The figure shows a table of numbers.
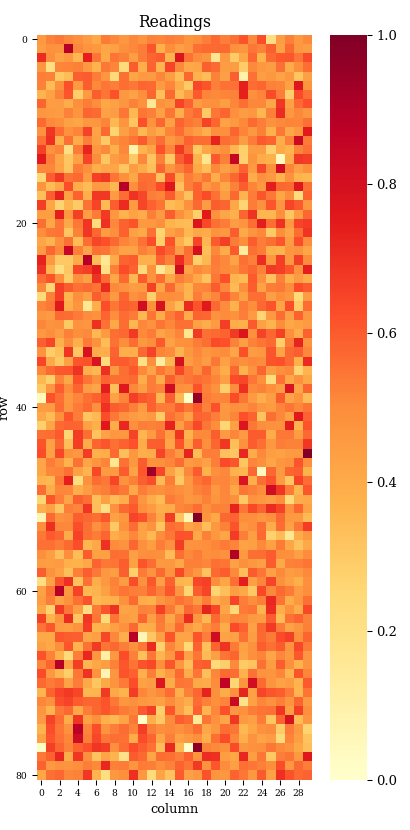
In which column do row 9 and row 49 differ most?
25
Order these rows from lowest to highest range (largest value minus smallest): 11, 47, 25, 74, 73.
73, 11, 25, 74, 47
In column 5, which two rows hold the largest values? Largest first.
24, 34
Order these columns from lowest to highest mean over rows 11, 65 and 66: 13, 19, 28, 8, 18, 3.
13, 18, 8, 3, 28, 19
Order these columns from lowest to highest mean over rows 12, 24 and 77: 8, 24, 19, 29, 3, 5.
3, 8, 29, 19, 24, 5
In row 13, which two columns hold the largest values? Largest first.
21, 0
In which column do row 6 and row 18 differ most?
22
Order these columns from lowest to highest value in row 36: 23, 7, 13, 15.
23, 13, 15, 7
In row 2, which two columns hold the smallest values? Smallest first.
19, 21
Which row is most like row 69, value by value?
67
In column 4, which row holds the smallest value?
48
